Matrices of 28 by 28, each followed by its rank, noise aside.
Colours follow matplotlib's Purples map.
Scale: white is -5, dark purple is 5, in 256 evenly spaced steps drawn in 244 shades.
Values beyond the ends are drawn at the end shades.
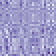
three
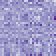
four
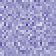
four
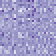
five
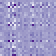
two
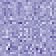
five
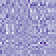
four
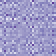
three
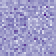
five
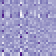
two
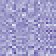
four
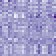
three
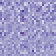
five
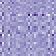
two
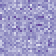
five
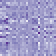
three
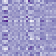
two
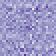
five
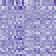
three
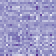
four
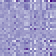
two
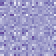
two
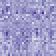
five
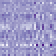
two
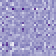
three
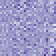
four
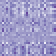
three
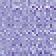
four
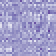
four
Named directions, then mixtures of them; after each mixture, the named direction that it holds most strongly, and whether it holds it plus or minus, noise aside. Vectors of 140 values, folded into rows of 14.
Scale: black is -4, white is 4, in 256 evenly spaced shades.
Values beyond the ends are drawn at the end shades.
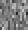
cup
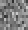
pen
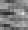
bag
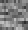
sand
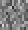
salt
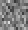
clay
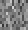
salt, minus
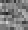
sand, plus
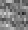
bag, minus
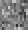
cup, minus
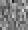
cup, plus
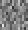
salt, plus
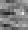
bag, plus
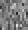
cup, plus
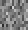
salt, minus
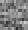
sand, minus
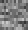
sand, plus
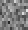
clay, minus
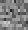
sand, plus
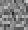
pen, minus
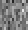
cup, plus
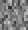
salt, minus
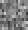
sand, minus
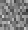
clay, plus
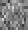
clay, minus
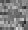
sand, plus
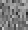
cup, plus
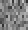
salt, minus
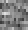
sand, minus
